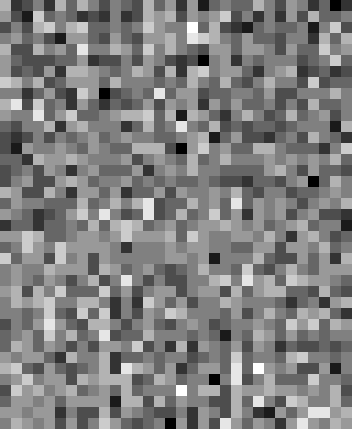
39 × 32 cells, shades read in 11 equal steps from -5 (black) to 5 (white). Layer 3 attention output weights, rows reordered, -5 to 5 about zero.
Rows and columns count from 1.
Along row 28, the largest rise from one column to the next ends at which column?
14
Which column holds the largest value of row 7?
19
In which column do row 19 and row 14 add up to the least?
17
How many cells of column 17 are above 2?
2
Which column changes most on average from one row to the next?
29
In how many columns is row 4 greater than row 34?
16
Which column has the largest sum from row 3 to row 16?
18
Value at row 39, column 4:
0
